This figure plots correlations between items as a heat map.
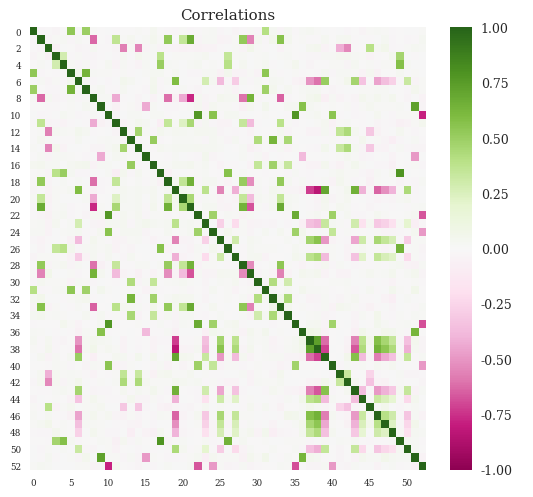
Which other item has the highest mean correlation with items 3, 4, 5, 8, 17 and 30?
49
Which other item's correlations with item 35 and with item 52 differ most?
10
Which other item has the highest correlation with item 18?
21
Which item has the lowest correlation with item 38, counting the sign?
19
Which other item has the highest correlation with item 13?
32
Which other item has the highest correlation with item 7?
5
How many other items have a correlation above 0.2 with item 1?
6
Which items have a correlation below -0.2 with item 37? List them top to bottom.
6, 19, 23, 39, 43, 50
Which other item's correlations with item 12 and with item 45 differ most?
2
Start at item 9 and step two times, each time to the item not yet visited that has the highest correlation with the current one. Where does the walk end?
36
